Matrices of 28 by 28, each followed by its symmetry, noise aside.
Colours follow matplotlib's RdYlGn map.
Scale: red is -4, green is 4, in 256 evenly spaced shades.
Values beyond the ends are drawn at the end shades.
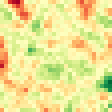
no symmetry.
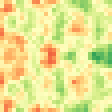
mirrored top to bottom.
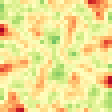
same after a half turn.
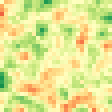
no symmetry.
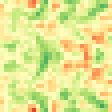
mirrored top to bottom.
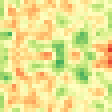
mirrored top to bottom.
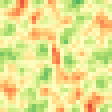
same after a half turn.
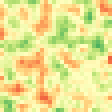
antisymmetric.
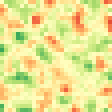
antisymmetric.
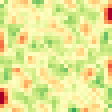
same after a half turn.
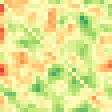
no symmetry.
